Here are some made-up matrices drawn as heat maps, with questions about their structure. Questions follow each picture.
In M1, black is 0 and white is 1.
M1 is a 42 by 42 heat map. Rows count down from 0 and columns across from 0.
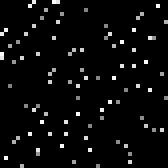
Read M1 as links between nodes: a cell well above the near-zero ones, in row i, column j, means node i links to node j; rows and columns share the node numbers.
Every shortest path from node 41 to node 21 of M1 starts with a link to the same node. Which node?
node 24
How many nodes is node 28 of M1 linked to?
2
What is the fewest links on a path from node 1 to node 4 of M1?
6
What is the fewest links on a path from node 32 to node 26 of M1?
3
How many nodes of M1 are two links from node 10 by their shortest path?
2
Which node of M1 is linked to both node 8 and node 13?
node 0
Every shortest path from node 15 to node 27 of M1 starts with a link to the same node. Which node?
node 3
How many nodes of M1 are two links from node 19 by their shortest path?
4
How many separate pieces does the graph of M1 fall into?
2
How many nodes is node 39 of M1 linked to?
1
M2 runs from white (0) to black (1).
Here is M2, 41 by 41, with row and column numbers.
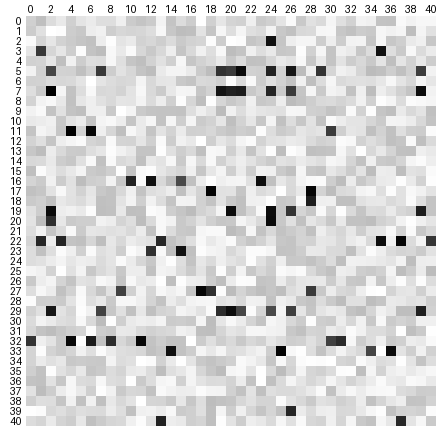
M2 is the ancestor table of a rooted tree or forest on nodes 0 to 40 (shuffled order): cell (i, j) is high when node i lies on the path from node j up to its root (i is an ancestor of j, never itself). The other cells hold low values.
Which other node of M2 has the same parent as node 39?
20
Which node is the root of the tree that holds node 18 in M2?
27
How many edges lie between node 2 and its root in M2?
5
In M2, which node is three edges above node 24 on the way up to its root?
19
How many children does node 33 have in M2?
4
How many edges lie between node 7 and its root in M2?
2
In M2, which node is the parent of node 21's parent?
29
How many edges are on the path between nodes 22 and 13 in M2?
2
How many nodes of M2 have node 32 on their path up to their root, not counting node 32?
7
